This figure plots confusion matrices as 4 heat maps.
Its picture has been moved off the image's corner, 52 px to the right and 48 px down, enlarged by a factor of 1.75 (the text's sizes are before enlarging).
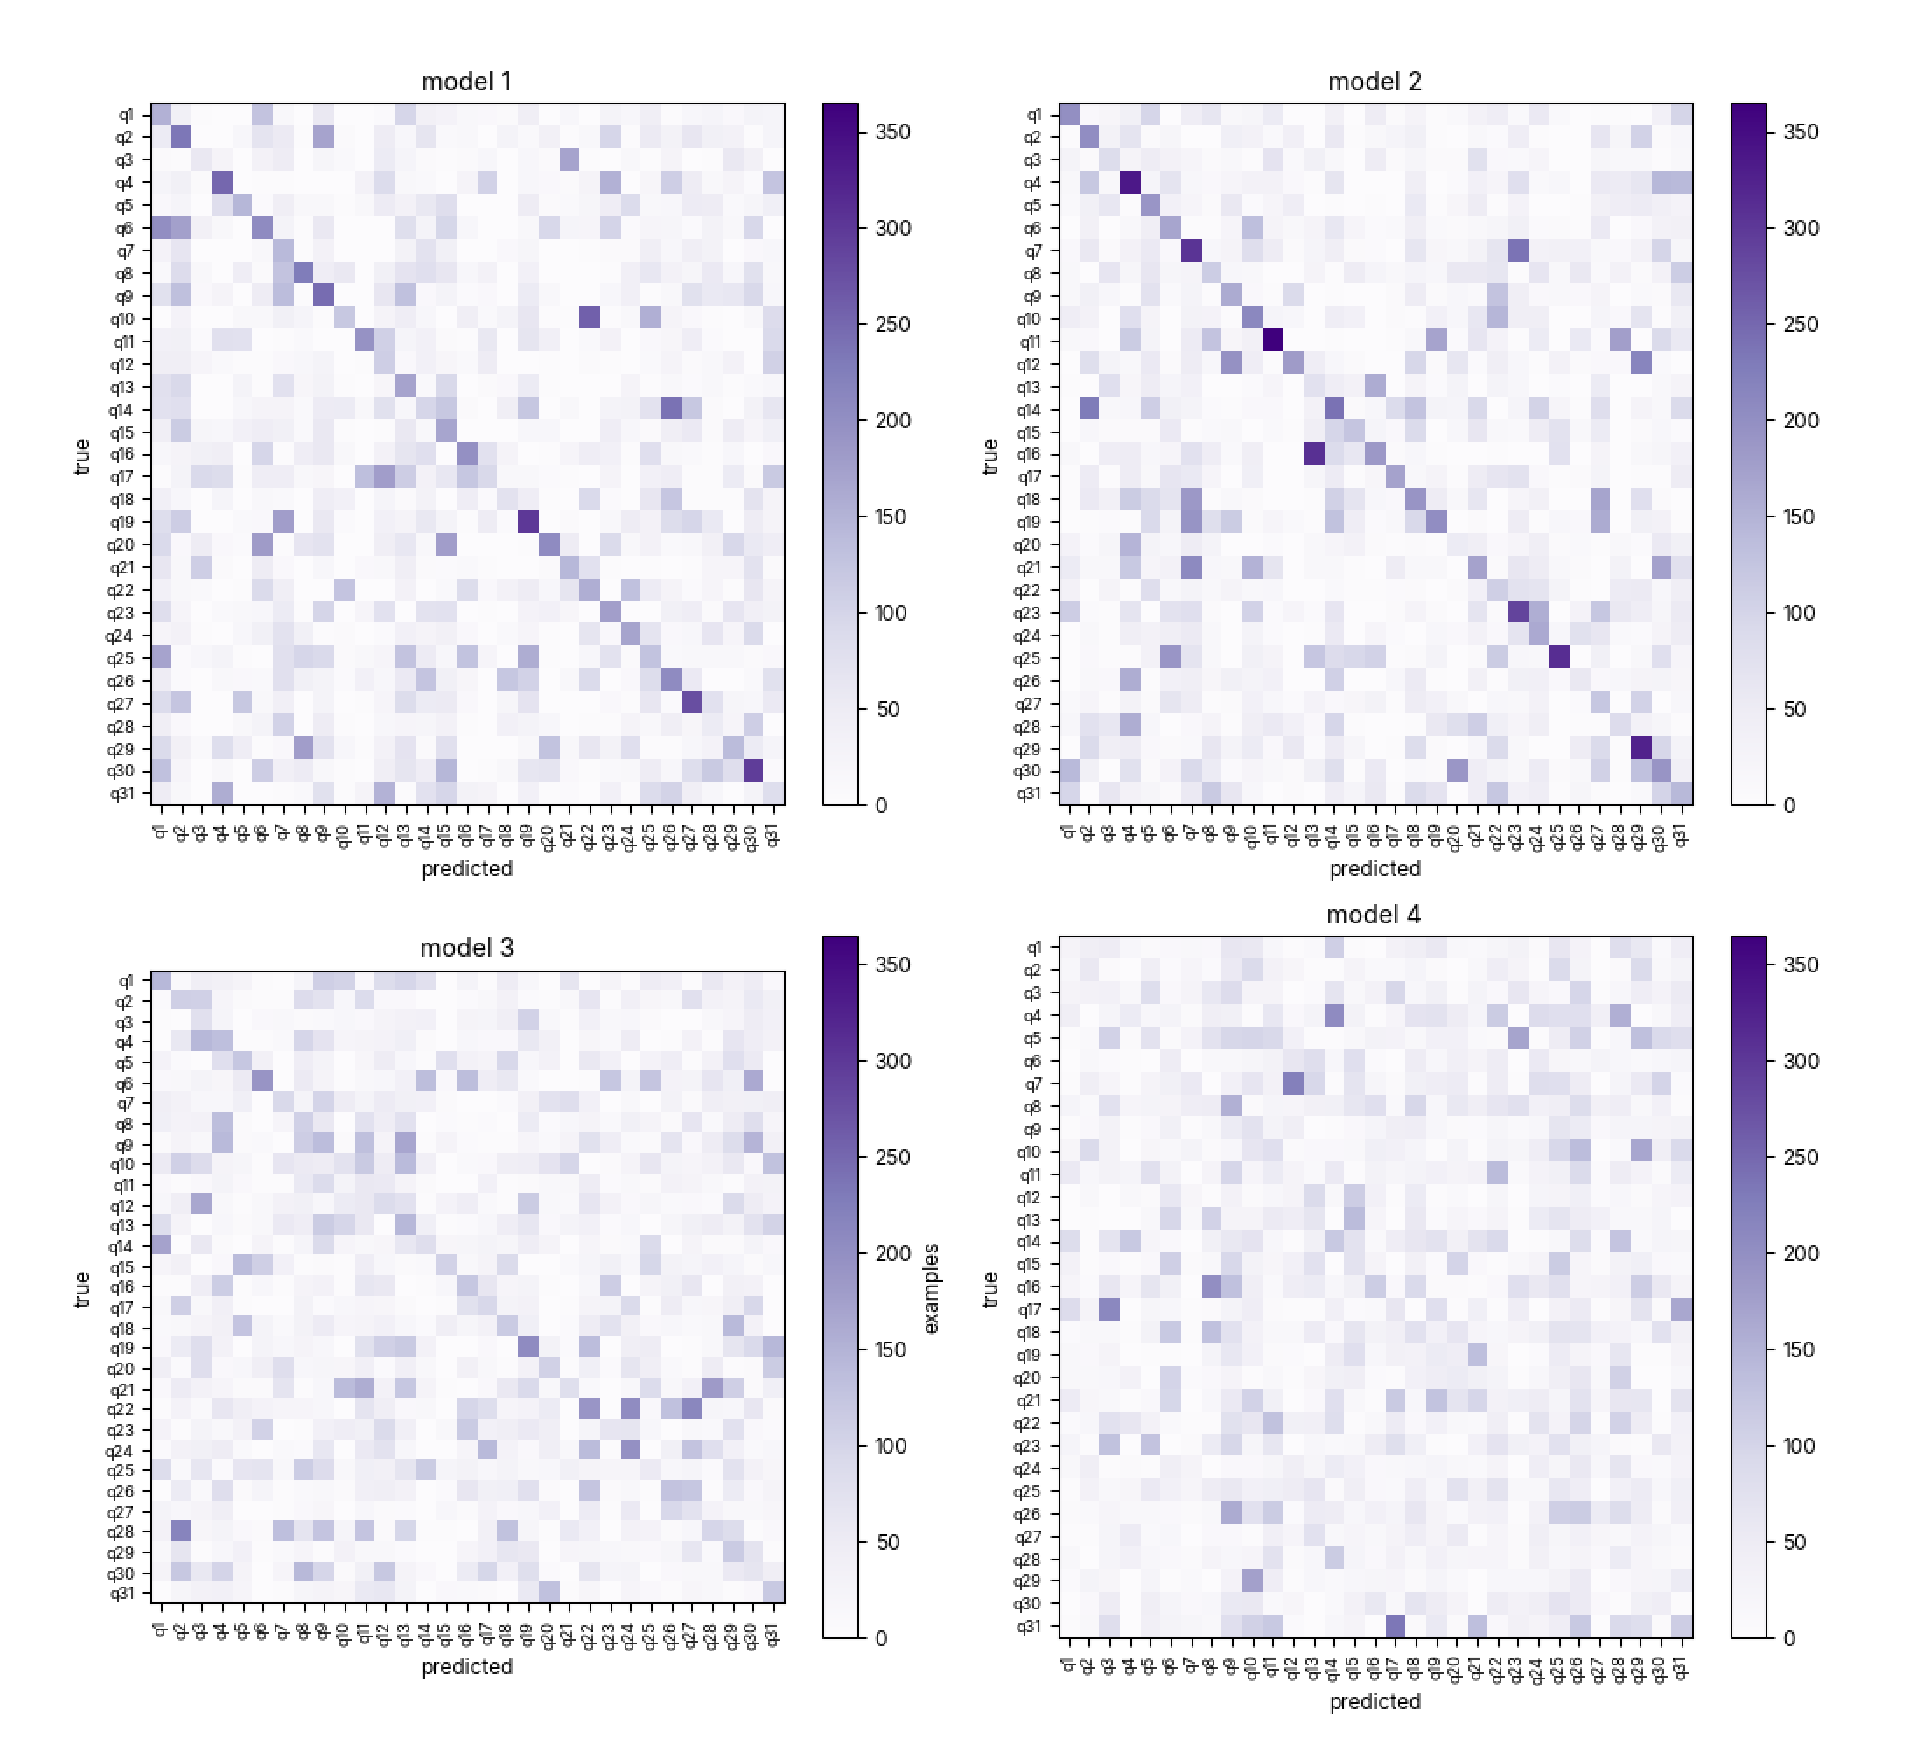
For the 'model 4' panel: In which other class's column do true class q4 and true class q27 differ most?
q14
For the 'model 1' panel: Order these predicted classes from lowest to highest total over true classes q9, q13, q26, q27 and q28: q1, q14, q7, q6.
q6, q14, q1, q7
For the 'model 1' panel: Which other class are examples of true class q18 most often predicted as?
q26
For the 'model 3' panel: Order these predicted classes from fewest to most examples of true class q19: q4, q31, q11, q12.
q4, q11, q12, q31
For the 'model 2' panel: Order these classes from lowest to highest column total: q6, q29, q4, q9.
q9, q6, q29, q4
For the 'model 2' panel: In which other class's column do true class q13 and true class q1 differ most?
q16
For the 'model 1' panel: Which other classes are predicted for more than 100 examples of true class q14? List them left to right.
q15, q19, q26, q27
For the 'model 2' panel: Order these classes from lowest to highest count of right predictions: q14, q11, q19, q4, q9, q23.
q9, q19, q14, q23, q4, q11
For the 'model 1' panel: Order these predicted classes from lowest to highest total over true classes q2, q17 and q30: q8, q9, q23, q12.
q8, q23, q9, q12
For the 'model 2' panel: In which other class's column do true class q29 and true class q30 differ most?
q20
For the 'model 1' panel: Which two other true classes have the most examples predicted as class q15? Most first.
q20, q30
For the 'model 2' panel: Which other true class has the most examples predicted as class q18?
q14
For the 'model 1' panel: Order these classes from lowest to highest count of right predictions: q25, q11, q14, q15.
q14, q25, q15, q11
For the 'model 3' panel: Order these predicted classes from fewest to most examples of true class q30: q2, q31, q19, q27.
q27, q31, q19, q2
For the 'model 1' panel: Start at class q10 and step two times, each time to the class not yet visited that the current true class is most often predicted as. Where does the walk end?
q24
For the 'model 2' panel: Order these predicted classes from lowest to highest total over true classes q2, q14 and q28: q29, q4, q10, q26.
q26, q10, q29, q4
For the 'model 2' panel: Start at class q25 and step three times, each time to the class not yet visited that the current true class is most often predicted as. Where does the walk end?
q22
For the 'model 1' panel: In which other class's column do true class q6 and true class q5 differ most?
q1
